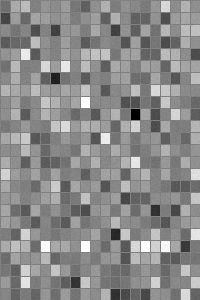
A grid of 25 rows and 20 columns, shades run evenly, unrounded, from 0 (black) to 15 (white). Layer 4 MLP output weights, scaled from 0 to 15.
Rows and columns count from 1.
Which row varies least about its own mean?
13
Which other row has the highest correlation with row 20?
24
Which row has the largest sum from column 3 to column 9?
21
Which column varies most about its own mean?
14
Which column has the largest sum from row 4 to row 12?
7
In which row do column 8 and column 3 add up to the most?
5
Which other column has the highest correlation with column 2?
12
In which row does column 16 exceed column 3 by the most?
8
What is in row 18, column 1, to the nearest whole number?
10
